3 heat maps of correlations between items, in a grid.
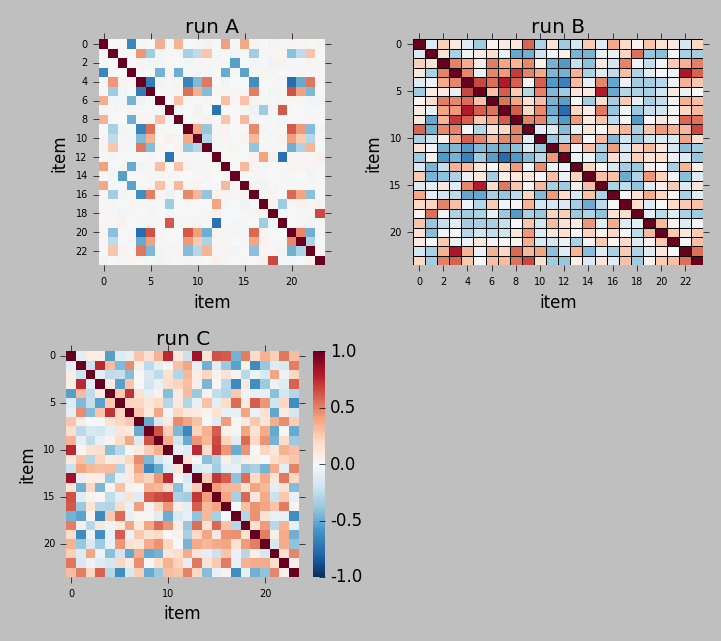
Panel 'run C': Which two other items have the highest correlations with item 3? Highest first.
1, 23
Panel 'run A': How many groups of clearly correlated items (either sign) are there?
5
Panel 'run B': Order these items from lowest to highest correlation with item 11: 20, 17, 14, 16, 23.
23, 17, 20, 14, 16
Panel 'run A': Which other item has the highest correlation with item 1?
4
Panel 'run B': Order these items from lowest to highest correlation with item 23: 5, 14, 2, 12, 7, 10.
12, 14, 5, 10, 7, 2
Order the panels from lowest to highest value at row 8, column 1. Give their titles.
run B, run C, run A
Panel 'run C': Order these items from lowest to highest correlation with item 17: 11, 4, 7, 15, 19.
15, 11, 7, 4, 19
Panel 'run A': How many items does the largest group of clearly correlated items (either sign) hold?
10
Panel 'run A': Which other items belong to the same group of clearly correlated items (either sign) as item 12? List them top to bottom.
7, 17, 19
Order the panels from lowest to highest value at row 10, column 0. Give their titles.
run B, run A, run C
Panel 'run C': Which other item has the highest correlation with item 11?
7
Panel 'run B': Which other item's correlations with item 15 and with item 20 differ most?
5
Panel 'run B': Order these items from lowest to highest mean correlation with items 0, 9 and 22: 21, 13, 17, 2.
13, 21, 17, 2
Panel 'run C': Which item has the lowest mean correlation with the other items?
17
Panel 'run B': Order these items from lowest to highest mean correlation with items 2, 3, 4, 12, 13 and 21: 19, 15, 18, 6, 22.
18, 19, 15, 6, 22
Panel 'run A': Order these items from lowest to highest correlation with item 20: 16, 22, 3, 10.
22, 3, 10, 16
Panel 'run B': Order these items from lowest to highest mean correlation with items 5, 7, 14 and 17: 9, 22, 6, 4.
22, 9, 6, 4
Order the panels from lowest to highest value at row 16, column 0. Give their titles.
run A, run B, run C
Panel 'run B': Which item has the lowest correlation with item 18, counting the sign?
8
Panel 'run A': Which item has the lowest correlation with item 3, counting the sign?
0
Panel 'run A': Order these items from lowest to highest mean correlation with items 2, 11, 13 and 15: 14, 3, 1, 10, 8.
3, 14, 10, 1, 8
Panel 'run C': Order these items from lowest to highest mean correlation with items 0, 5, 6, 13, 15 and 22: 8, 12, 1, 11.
12, 1, 11, 8
